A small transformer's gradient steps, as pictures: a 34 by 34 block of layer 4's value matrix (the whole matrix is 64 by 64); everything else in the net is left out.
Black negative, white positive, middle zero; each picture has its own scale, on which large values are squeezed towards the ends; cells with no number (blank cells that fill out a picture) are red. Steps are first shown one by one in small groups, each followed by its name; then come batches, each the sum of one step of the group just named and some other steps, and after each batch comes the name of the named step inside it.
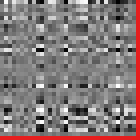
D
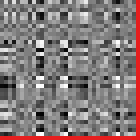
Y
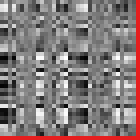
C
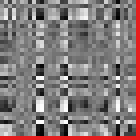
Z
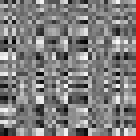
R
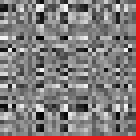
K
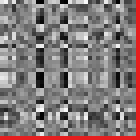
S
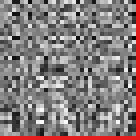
Z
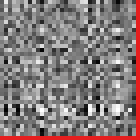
D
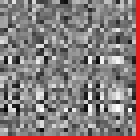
S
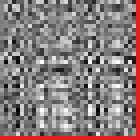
R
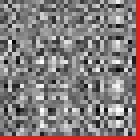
R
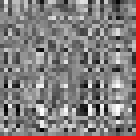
D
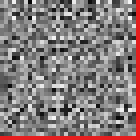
Y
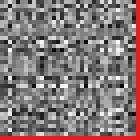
Y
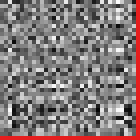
R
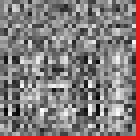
C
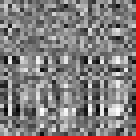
C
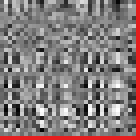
D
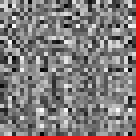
C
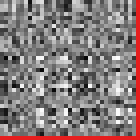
C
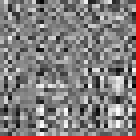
S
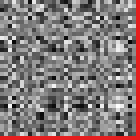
K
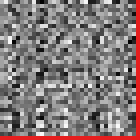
S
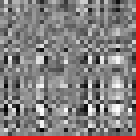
D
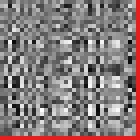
R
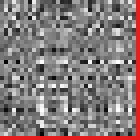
Z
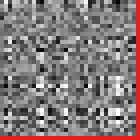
D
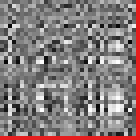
R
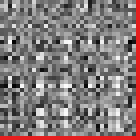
C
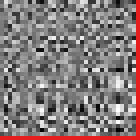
D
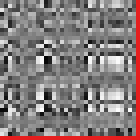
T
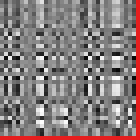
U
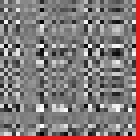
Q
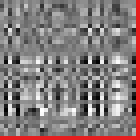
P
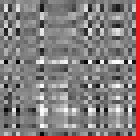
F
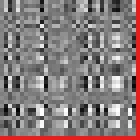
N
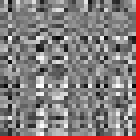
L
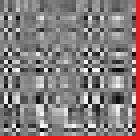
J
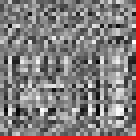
P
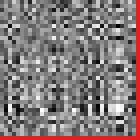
P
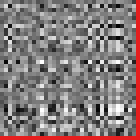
F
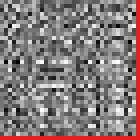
F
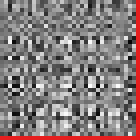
L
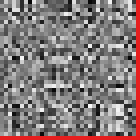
Q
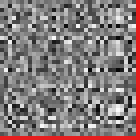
J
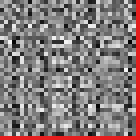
Q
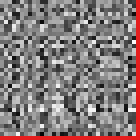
Q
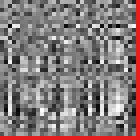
P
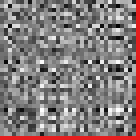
F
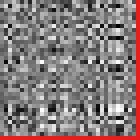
F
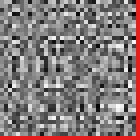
Q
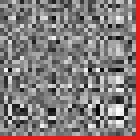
J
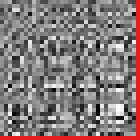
Q
